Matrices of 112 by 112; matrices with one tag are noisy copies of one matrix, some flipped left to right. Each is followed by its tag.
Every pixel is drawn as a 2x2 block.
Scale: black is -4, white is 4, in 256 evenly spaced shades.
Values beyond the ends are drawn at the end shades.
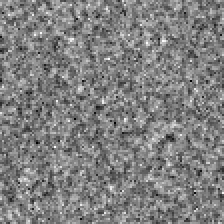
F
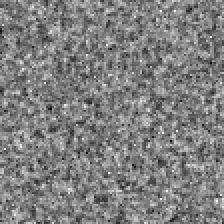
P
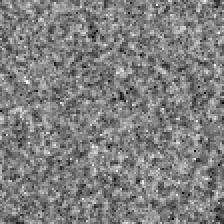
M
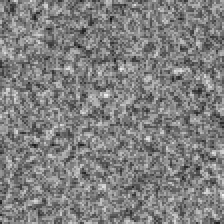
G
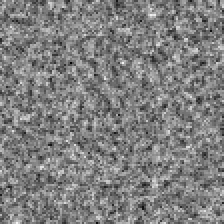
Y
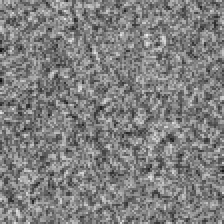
F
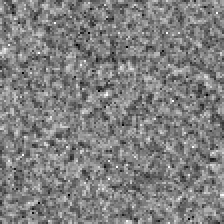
G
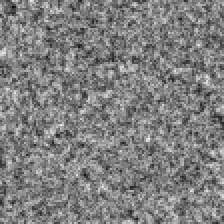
G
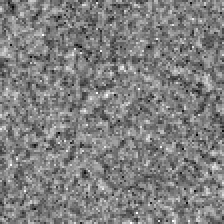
G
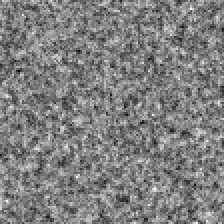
P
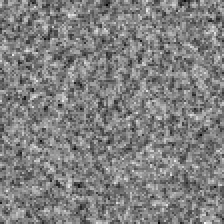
Y
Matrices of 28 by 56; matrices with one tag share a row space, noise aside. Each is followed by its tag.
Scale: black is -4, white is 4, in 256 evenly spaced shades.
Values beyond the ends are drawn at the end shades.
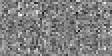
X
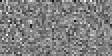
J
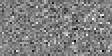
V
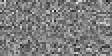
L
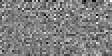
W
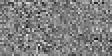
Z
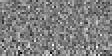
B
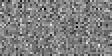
B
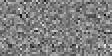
X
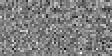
L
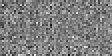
B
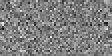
B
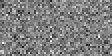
B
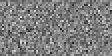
B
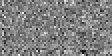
W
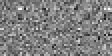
X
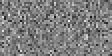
B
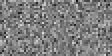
X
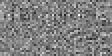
L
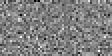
X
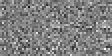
L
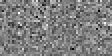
X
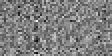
X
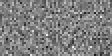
V
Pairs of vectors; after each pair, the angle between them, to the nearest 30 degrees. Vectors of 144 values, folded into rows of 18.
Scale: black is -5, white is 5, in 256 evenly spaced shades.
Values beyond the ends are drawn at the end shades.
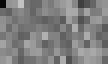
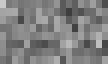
120 degrees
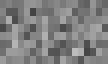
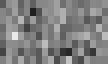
60 degrees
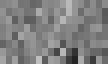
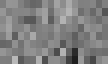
30 degrees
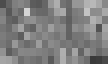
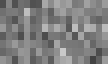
60 degrees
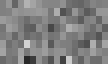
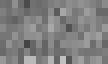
150 degrees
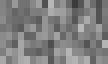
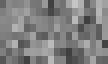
150 degrees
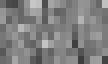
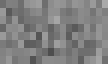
60 degrees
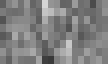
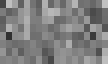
60 degrees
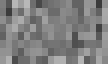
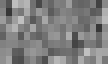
30 degrees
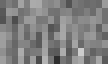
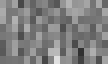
150 degrees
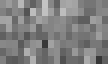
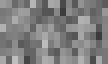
120 degrees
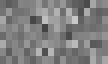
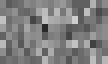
30 degrees
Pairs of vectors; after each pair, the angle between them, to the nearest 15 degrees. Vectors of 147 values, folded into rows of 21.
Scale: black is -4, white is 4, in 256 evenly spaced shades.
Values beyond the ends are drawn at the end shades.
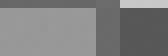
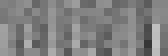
90 degrees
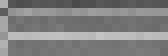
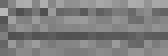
150 degrees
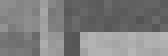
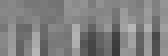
120 degrees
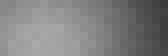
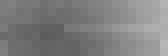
165 degrees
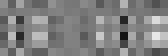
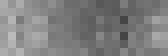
60 degrees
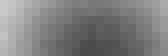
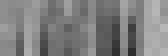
60 degrees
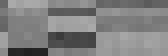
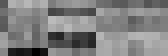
15 degrees
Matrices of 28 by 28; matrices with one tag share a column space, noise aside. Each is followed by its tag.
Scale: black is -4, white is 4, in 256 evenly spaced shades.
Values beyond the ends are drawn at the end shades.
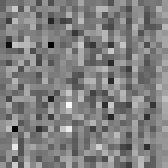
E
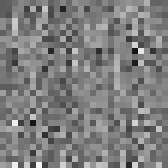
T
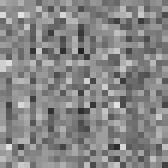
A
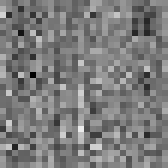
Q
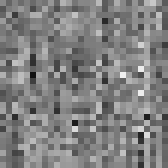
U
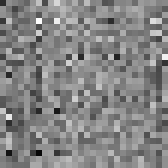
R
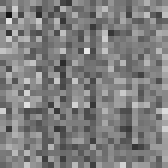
A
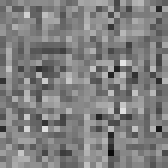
U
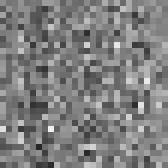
E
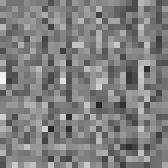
E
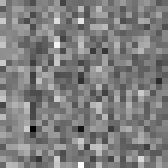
E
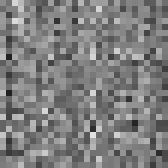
R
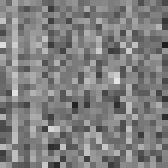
E
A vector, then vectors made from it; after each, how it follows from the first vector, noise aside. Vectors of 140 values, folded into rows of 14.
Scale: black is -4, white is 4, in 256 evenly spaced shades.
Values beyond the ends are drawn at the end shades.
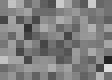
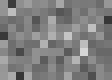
reversed, negated, partly zeroed.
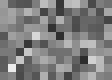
wrapped around.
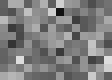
wrapped around, negated.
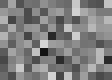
wrapped around, negated.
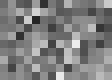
wrapped around, negated.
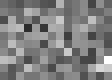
sign-scrambled.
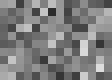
wrapped around, negated.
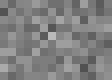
wrapped around, shrunk.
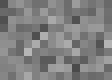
wrapped around, shrunk.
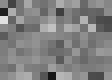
reversed, negated, partly zeroed.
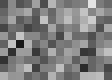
wrapped around, negated.
